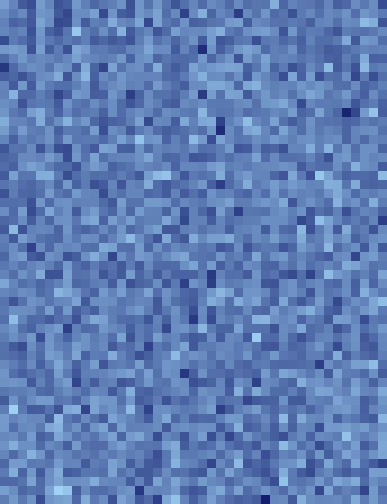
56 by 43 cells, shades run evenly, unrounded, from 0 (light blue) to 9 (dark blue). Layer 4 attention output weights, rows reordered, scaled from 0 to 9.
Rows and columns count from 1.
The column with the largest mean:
21
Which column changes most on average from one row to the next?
23
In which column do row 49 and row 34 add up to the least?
43
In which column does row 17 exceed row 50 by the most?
32
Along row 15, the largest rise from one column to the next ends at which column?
25
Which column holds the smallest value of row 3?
41
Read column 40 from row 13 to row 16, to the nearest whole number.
7 5 4 4
